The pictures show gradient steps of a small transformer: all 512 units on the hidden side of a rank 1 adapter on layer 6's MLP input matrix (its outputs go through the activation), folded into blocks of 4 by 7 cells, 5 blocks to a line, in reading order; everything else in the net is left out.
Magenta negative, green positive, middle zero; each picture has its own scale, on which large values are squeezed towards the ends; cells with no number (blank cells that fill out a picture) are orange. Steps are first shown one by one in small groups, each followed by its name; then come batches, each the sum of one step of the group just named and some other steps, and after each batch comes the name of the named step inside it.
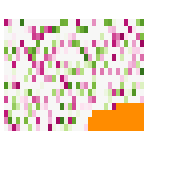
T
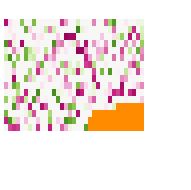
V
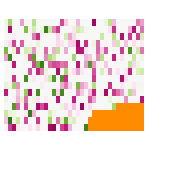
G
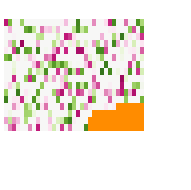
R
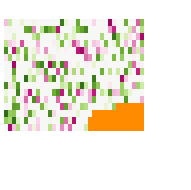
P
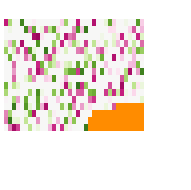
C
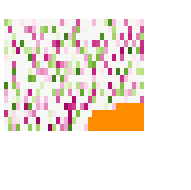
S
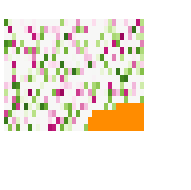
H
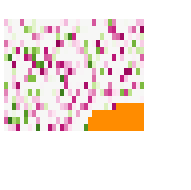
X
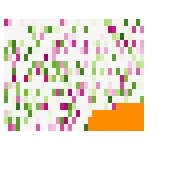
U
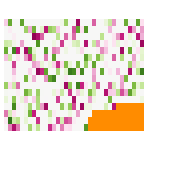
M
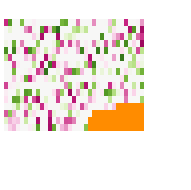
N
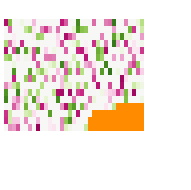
R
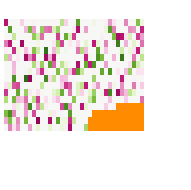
N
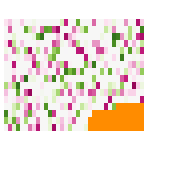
P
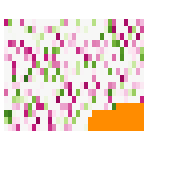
N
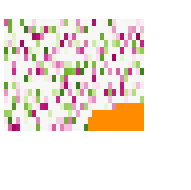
C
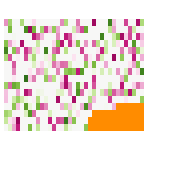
C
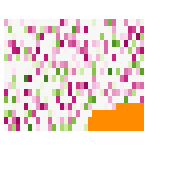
V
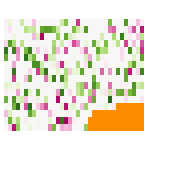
U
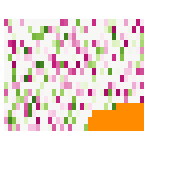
G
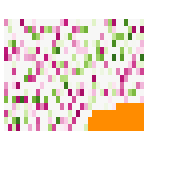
U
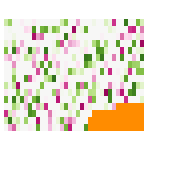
M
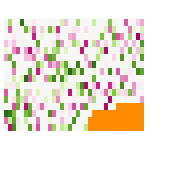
M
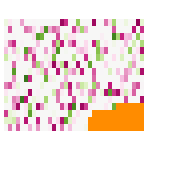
G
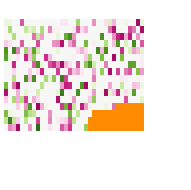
X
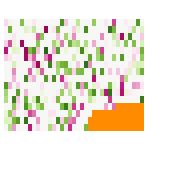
C
